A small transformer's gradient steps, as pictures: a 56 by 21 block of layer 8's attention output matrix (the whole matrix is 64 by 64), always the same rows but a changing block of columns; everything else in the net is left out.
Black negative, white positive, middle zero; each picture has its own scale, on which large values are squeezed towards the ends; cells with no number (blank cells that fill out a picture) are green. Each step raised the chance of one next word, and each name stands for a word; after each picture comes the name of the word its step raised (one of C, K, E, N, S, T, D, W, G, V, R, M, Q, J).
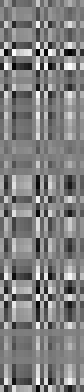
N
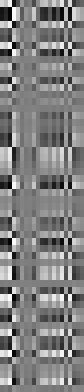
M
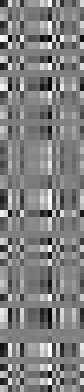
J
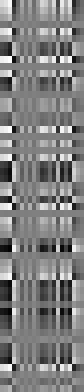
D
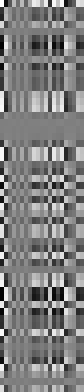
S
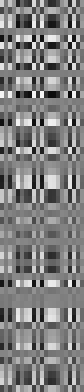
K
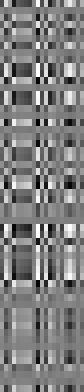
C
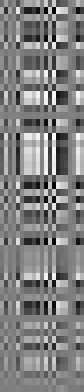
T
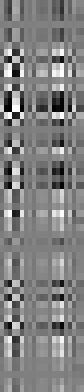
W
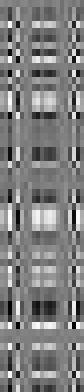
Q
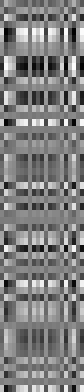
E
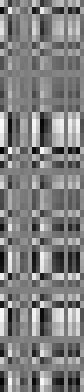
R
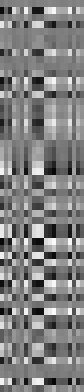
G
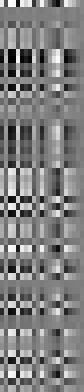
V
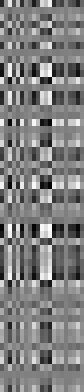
C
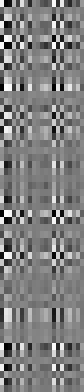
J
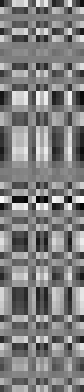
T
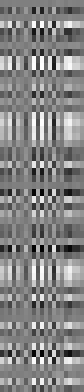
N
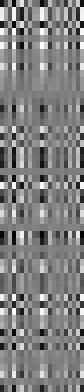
S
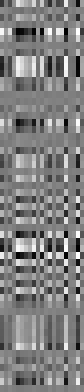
E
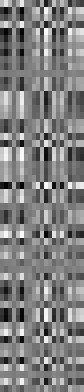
S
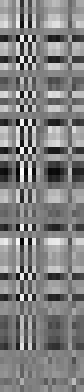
K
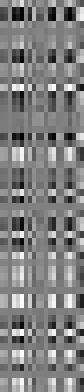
M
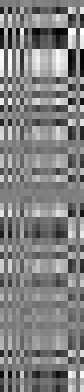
E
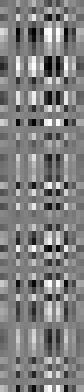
E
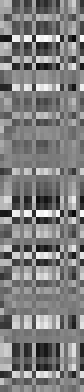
J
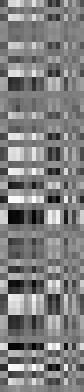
Q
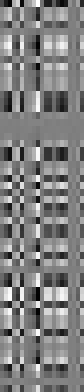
S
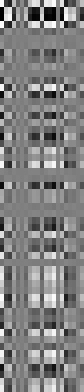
M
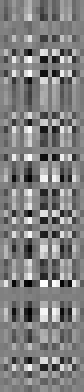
D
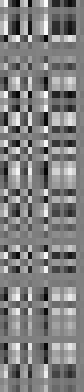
K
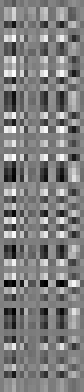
D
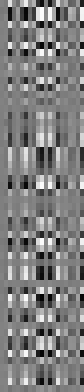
M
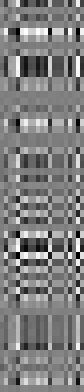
E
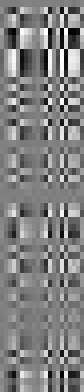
E
